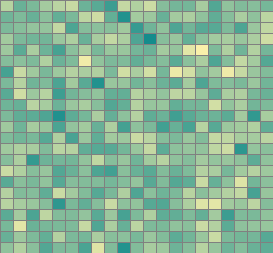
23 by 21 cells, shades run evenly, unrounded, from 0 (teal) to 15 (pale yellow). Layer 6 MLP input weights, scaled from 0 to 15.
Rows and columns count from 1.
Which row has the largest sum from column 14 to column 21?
7
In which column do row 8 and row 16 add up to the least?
8
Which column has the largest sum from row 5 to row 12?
19
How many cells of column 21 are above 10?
4
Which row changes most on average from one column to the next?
12
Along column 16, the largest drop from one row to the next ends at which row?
20
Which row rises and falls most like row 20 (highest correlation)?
21
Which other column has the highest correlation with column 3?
18
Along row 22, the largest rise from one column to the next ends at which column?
5
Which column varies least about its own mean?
13
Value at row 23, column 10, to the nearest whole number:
1
